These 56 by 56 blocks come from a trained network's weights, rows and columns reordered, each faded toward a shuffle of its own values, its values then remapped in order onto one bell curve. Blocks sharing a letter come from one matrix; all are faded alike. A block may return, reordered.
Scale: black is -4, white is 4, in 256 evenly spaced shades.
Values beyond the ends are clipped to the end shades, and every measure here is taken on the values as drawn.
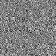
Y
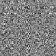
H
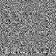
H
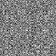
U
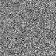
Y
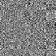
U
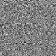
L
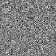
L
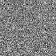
Y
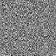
U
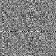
H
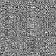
L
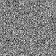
Y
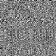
L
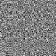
L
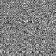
L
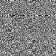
H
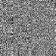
U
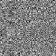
L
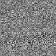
H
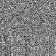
L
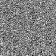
Y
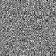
U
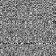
H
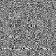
H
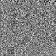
Y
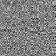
U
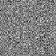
U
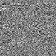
L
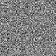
U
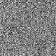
Y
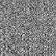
L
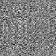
U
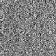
Y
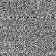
H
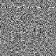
H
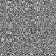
H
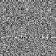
H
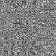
L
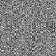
L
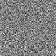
L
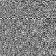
H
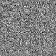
Y
